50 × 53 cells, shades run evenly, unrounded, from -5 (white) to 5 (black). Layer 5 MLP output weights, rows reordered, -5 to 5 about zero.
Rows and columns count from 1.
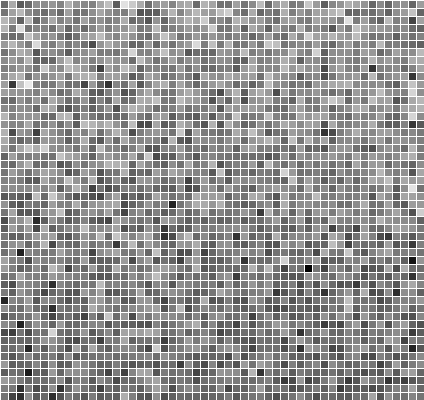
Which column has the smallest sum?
20
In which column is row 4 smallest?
3
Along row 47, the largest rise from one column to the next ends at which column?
33
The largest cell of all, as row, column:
34, 39
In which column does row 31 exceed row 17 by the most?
15
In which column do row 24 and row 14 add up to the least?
52
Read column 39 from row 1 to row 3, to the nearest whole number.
-3 0 0
